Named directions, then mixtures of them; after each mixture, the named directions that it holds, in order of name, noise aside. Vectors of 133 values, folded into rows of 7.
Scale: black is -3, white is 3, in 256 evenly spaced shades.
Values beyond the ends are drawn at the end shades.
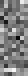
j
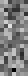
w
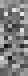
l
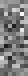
l.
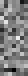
j.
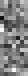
j, l.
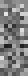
l.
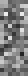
l, w.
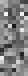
l, w.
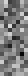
j, l, w.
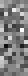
l.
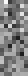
j, l, w.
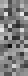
j, l, w.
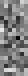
j, l.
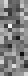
j, l, w.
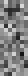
j, w.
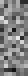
j.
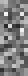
l, w.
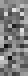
l.
